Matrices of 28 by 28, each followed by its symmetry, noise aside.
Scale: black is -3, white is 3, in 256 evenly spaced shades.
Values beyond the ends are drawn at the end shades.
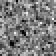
symmetric across the other diagonal.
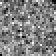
symmetric across the other diagonal.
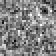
symmetric across the other diagonal.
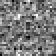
mirrored left to right.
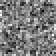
same after a half turn.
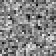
symmetric across the other diagonal.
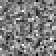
mirrored top to bottom.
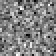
mirrored left to right.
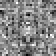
mirrored left to right.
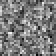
mirrored top to bottom.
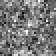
same after a half turn.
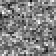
same after a half turn.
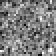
symmetric.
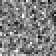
antisymmetric.
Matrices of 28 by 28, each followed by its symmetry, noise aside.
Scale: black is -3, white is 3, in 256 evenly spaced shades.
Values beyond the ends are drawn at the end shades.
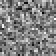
antisymmetric.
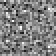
mirrored top to bottom.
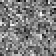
symmetric across the other diagonal.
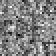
mirrored top to bottom.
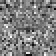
mirrored left to right.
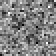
symmetric across the other diagonal.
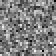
antisymmetric.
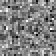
mirrored top to bottom.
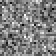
same after a half turn.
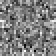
mirrored left to right.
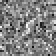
same after a half turn.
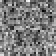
mirrored left to right.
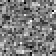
same after a half turn.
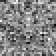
mirrored left to right.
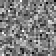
antisymmetric.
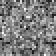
mirrored left to right.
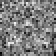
mirrored left to right.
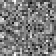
mirrored top to bottom.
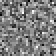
symmetric across the other diagonal.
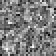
symmetric across the other diagonal.
